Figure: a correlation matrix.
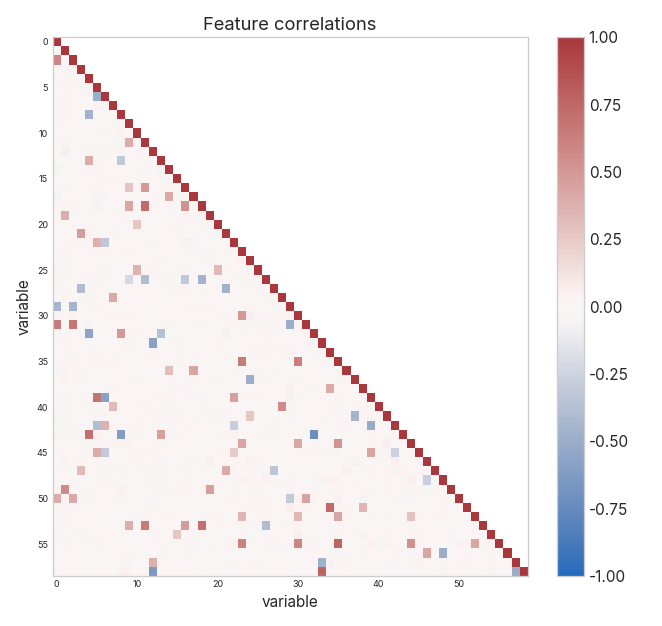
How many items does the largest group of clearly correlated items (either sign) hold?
6
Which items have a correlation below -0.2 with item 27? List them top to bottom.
3, 21, 47
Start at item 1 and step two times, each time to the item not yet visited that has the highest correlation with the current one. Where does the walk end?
19
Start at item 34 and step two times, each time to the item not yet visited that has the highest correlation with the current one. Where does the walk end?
38
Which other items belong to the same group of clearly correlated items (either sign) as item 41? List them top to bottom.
24, 37
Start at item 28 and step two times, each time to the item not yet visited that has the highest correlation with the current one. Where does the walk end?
7
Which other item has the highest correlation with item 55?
35
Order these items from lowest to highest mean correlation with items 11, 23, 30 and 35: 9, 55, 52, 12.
12, 9, 52, 55
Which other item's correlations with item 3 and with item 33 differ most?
58
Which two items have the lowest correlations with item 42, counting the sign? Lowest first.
39, 5
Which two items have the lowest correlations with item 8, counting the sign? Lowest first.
43, 4
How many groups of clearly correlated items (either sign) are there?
15
